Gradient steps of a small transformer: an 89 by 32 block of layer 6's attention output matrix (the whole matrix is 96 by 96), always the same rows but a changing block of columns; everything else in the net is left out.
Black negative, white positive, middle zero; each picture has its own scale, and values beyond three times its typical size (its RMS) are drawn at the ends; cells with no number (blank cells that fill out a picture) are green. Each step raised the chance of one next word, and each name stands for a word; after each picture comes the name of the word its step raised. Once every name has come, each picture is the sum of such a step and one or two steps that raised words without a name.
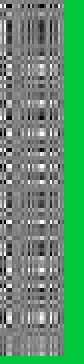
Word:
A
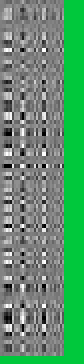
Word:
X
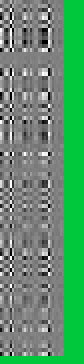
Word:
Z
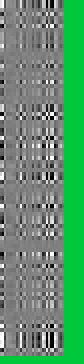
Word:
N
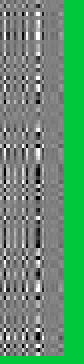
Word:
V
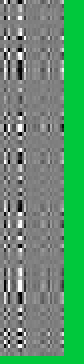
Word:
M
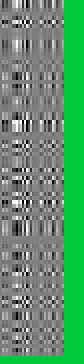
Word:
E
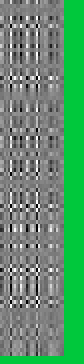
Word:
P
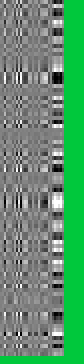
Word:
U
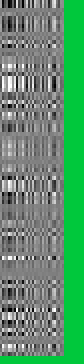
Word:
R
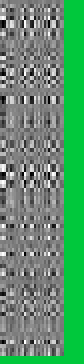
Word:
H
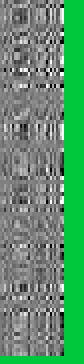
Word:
M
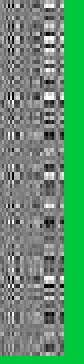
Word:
A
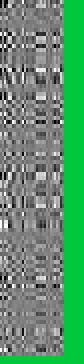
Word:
U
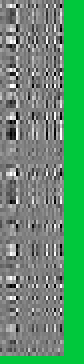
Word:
A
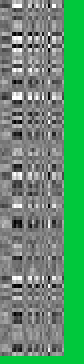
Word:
A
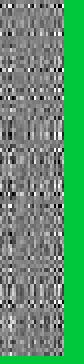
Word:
Z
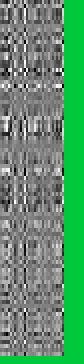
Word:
M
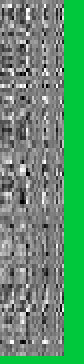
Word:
H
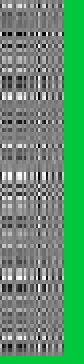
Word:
V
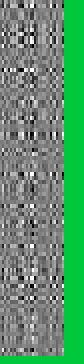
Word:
A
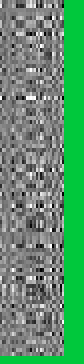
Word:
P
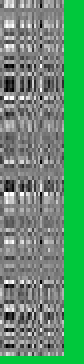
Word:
R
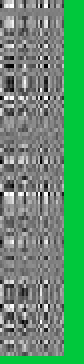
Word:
R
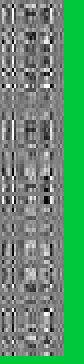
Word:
V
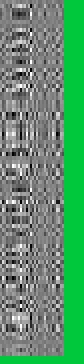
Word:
X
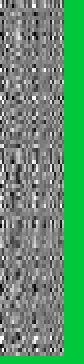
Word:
V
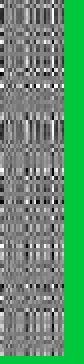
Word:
E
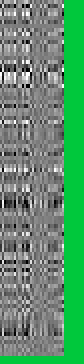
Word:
U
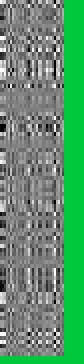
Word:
M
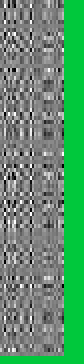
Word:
X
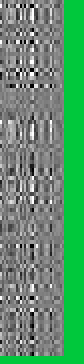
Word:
E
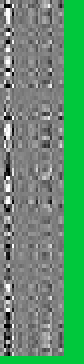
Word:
N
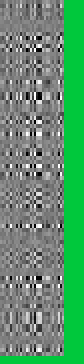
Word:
X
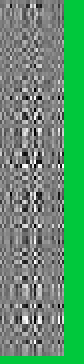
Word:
X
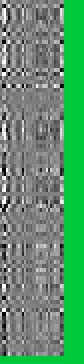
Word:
P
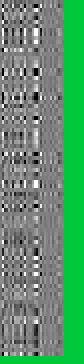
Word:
Z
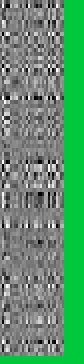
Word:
H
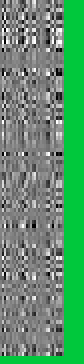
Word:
Z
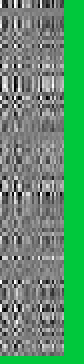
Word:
R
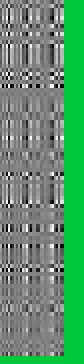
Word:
P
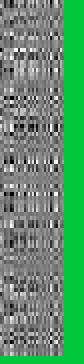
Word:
M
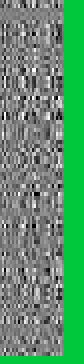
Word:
A
